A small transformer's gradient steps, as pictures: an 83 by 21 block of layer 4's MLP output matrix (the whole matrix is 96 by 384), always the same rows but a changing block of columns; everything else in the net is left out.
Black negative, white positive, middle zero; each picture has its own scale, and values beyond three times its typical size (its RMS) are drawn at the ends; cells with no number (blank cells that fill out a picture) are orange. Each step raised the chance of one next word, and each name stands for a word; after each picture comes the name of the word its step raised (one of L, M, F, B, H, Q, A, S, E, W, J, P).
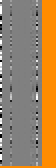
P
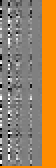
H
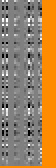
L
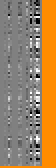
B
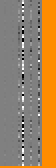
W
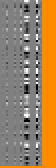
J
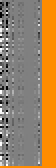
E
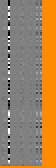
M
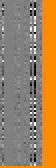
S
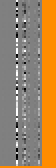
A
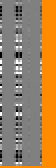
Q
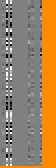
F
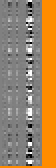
A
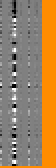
H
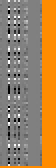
J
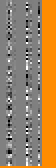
W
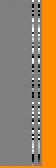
S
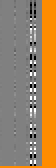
H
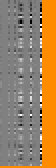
B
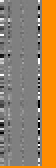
L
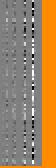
A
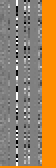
P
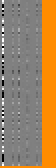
S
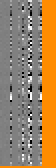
P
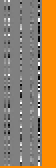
L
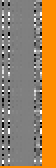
M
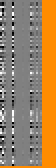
M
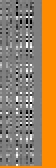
B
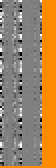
J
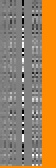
B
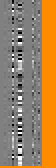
W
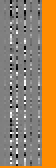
H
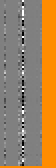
M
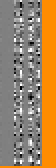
A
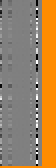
H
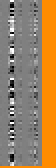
S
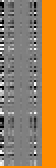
E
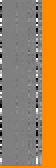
L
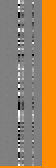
F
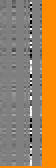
W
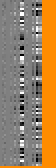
S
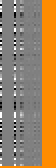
F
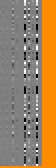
J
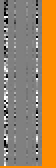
B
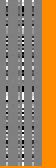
P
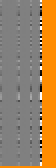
P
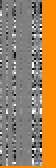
Q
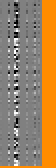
E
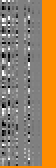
L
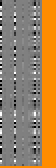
M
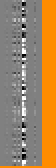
A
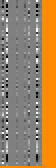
S
